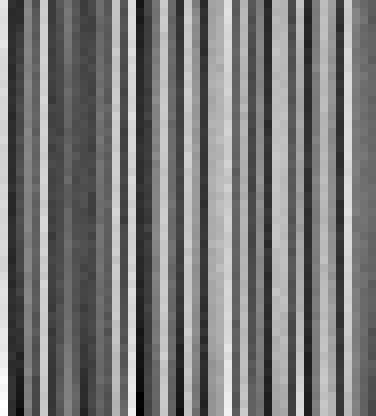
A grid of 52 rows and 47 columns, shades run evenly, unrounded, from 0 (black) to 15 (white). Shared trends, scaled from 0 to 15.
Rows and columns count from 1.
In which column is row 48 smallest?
18
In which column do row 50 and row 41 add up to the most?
1
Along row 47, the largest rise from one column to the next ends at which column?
24
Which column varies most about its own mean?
3
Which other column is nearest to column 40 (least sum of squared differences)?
45
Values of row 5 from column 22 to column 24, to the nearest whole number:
6 3 12
